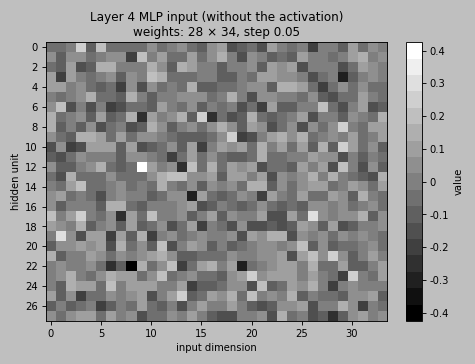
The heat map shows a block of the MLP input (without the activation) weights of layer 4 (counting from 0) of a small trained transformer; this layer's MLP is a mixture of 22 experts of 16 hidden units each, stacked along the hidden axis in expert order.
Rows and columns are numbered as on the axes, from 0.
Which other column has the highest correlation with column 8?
19
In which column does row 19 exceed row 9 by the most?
1
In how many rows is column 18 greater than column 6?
13
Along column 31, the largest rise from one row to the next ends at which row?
27
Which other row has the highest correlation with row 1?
14
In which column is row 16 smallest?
15
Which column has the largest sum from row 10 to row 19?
26
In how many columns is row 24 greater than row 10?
15
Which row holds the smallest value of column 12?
11
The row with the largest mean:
23
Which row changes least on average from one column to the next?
16
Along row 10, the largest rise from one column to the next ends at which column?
29
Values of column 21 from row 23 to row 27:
0.05 0.2 0 -0.15 0.05
